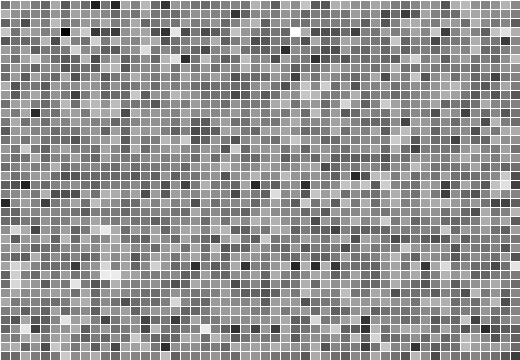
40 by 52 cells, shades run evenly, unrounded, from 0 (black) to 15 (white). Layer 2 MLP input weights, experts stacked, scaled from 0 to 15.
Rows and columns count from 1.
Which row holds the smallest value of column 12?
1
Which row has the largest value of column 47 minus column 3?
21
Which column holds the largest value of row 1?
31
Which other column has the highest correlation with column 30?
50
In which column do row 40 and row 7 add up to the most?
42
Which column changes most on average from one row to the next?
24
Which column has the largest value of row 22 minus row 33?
28
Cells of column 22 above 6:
36
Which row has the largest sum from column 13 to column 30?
39
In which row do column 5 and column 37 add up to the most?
27
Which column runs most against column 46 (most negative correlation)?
22
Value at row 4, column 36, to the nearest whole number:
4
